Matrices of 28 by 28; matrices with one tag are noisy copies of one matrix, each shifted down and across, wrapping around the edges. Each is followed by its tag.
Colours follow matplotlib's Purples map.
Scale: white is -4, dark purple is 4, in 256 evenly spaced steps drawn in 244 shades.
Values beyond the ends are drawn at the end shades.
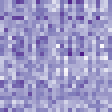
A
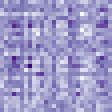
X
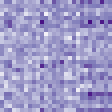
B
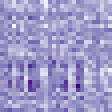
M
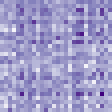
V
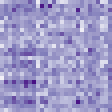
B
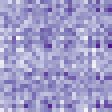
A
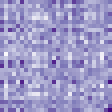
V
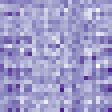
B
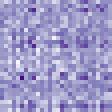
A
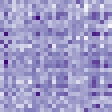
V
